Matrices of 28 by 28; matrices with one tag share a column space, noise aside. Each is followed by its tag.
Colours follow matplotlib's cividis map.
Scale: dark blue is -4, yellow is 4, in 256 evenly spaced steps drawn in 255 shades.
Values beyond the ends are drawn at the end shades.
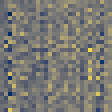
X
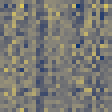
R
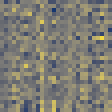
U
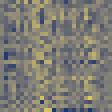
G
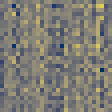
R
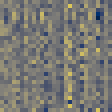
G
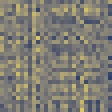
U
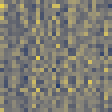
R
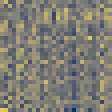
G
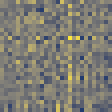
U
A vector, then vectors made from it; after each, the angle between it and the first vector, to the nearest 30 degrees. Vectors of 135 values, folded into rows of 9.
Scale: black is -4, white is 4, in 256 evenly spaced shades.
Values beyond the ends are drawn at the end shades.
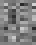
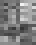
120 degrees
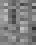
30 degrees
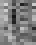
30 degrees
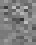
60 degrees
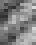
120 degrees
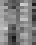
120 degrees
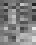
150 degrees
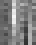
120 degrees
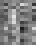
150 degrees
